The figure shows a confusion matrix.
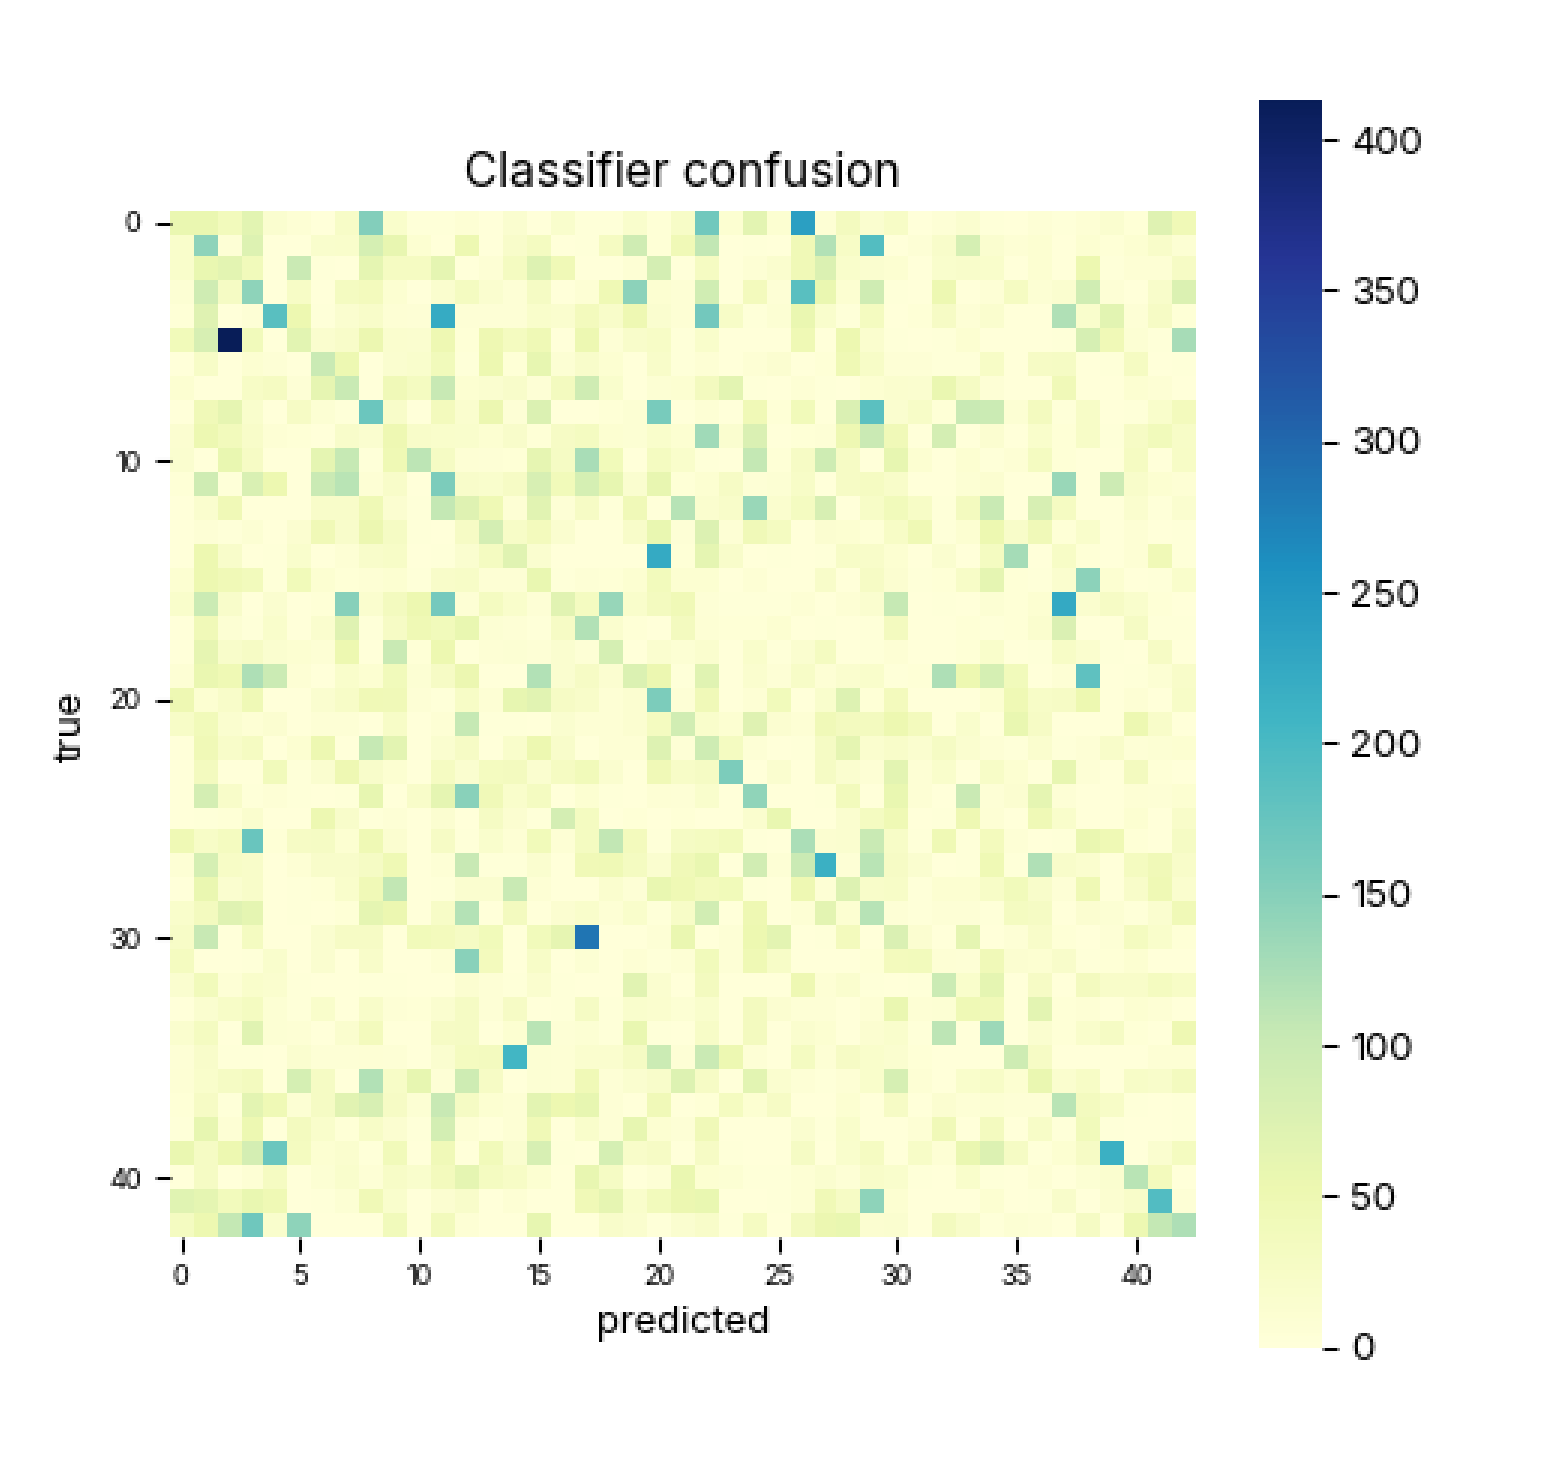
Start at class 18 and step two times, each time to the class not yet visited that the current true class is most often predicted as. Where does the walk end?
22
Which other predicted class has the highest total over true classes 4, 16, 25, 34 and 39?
11
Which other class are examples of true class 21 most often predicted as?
12
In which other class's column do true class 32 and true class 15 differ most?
38
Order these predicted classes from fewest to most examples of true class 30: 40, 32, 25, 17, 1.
32, 40, 25, 1, 17
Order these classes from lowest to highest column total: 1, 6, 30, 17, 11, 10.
10, 6, 30, 17, 11, 1
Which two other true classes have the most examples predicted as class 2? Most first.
5, 42
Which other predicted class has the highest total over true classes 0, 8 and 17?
26
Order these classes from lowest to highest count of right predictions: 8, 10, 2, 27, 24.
2, 10, 24, 8, 27
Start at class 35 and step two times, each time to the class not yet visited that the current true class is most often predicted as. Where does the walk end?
20
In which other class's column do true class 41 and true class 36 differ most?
29
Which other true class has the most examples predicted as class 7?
16
